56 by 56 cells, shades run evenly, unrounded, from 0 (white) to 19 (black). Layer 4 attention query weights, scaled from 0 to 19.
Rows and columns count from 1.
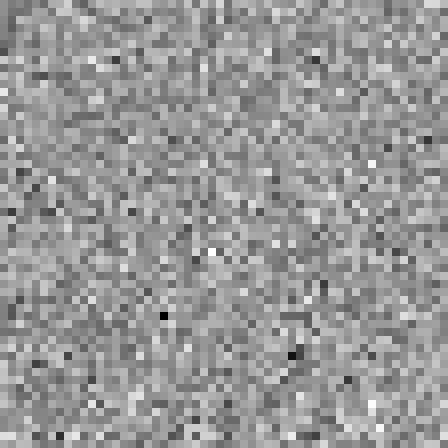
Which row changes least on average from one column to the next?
16
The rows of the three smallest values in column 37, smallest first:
55, 31, 2
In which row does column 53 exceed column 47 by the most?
51
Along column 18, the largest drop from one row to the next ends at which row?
39
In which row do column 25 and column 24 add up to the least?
54
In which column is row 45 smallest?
18
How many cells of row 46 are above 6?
44
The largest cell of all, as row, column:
40, 21
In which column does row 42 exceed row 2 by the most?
35
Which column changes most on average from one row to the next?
12
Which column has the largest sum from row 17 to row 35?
15
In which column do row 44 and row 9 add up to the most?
38
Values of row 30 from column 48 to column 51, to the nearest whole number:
13 7 9 7
